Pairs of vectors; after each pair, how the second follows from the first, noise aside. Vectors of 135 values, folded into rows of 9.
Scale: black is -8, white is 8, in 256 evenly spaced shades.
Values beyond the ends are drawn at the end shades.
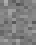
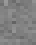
shrunk.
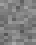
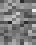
wrapped around, negated, scaled up.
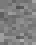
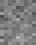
sign-scrambled.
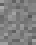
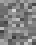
wrapped around, negated, scaled up.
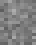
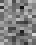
reversed, negated, scaled up.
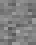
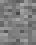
reversed, negated.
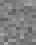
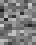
wrapped around, negated, scaled up.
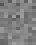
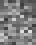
wrapped around, negated, scaled up.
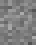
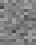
reversed, negated.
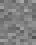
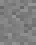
reversed, shrunk.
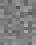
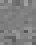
negated, partly zeroed.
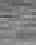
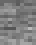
reversed, negated.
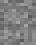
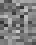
wrapped around, negated, scaled up.
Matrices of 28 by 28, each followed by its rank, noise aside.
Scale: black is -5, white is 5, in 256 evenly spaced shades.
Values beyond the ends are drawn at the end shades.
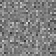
six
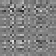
two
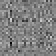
four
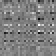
two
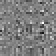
four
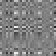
one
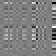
one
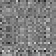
three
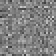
six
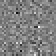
four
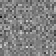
six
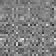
four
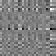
one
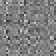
four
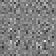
four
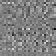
four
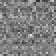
six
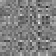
three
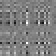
one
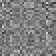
four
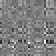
two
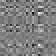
two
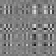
one
